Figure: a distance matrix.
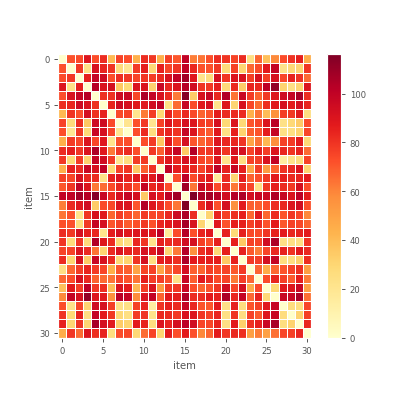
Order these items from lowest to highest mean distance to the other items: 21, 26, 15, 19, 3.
3, 21, 19, 26, 15
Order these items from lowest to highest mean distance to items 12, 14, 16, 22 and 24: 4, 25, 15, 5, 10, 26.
4, 25, 5, 26, 10, 15
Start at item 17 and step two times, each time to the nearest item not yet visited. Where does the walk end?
18
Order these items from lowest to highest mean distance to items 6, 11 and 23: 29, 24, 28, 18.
28, 29, 24, 18
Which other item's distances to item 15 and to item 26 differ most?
25
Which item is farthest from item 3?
26
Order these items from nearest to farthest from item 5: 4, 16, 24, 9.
24, 16, 4, 9
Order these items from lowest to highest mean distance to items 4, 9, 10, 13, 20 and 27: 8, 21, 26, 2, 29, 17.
8, 29, 21, 17, 2, 26
